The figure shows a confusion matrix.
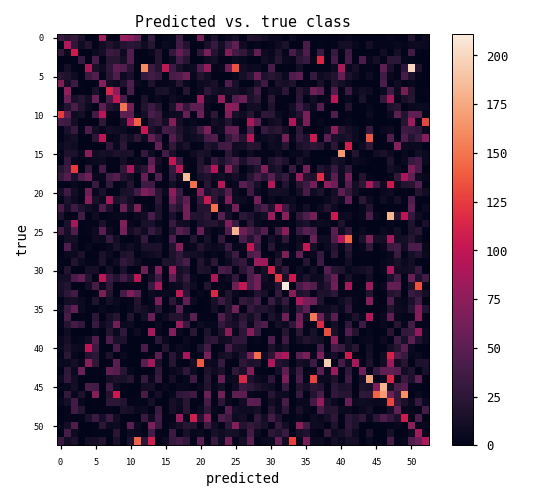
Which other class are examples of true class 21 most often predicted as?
7
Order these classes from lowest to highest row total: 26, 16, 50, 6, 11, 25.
6, 16, 50, 26, 11, 25
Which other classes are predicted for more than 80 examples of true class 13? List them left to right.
6, 27, 36, 44
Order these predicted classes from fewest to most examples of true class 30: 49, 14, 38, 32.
49, 32, 38, 14
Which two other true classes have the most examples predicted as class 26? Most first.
44, 32
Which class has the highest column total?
47
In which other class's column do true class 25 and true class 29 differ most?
32
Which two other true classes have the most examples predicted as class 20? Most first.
42, 8
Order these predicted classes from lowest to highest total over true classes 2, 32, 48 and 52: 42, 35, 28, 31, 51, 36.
42, 36, 31, 28, 35, 51
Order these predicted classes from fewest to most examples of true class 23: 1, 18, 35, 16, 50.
1, 16, 50, 35, 18
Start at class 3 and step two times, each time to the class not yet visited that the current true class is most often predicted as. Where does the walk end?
17
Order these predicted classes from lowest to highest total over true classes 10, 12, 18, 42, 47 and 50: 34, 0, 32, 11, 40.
11, 40, 32, 0, 34
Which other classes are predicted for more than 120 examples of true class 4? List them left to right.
12, 25, 50
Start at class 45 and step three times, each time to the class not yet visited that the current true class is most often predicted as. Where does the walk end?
19
